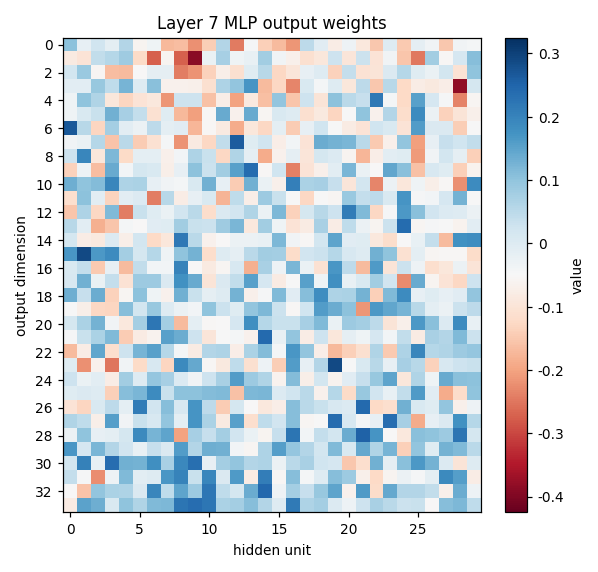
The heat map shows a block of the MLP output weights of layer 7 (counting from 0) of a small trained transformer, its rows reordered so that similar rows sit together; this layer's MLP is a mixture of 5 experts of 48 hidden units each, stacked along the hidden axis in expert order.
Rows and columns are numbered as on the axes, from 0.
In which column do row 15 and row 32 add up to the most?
14
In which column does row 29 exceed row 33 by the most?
0
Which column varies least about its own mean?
26
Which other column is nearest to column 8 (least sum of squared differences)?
9
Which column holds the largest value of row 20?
6
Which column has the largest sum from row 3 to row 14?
1
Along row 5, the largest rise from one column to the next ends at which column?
25
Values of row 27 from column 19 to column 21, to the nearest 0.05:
0.25 0 -0.05
